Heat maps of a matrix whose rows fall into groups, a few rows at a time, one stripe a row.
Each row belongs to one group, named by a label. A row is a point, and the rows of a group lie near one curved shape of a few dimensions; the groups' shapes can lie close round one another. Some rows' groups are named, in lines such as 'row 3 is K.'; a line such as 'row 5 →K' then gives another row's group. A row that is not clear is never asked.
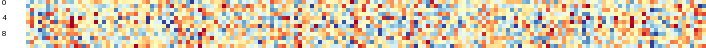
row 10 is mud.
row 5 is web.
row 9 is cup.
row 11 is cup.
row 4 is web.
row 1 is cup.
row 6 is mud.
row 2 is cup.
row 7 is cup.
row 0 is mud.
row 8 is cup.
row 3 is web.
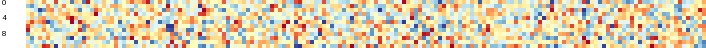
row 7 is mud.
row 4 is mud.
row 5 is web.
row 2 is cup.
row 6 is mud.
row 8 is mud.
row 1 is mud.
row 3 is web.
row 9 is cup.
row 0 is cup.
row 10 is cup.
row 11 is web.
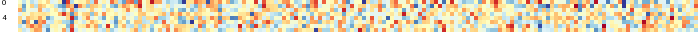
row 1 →cup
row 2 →mud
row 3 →mud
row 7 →web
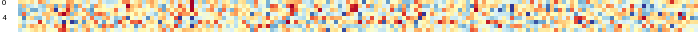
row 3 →mud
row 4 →cup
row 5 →cup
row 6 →mud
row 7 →mud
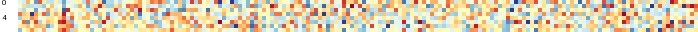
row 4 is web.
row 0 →mud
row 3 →web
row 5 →mud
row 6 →mud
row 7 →mud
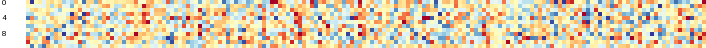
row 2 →mud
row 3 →cup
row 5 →cup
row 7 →mud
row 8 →cup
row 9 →mud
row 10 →mud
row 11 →cup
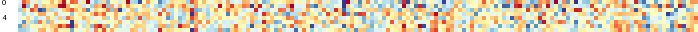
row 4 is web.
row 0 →web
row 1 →mud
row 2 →web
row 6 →mud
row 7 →mud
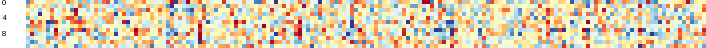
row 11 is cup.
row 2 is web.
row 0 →mud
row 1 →mud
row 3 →web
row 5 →web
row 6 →web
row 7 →cup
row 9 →cup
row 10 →mud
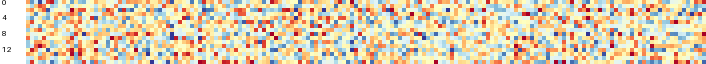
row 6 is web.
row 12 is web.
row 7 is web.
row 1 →web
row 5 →mud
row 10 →web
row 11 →web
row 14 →web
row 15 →cup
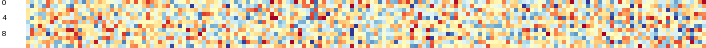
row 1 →mud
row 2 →mud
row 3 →cup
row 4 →cup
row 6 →web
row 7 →mud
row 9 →mud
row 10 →mud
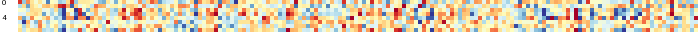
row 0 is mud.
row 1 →mud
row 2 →cup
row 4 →cup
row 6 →mud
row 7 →cup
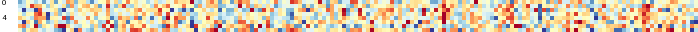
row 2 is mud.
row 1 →web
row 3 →web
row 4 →web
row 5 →cup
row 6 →mud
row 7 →cup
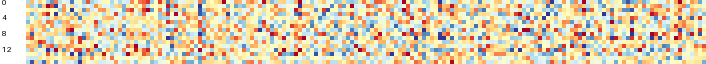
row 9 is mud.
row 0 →cup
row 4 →mud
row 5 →mud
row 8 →cup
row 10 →web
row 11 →web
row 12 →cup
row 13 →cup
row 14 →mud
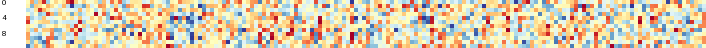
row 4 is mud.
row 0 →mud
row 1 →cup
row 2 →web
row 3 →web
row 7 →mud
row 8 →web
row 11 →mud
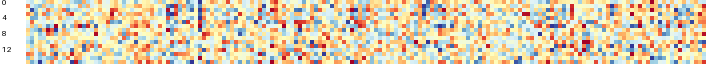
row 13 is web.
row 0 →cup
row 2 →mud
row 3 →mud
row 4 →mud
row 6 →cup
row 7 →web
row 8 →web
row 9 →cup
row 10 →cup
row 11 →cup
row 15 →web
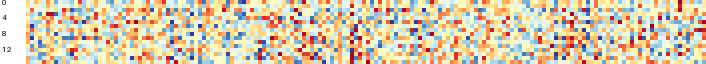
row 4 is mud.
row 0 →mud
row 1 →mud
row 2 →cup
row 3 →web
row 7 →web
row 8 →mud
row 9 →cup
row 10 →web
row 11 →cup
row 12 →mud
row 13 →mud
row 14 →web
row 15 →web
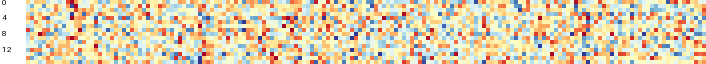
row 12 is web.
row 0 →mud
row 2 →web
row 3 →cup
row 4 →web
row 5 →mud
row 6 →cup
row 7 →mud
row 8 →web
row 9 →mud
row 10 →cup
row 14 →mud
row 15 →cup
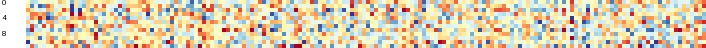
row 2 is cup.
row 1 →web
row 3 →web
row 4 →web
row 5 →web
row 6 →mud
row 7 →cup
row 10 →mud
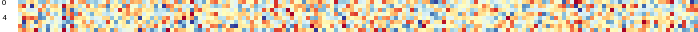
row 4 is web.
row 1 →web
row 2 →cup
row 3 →cup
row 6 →mud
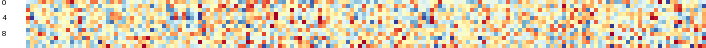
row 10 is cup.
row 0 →mud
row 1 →cup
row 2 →mud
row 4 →mud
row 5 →mud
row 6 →cup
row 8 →web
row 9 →cup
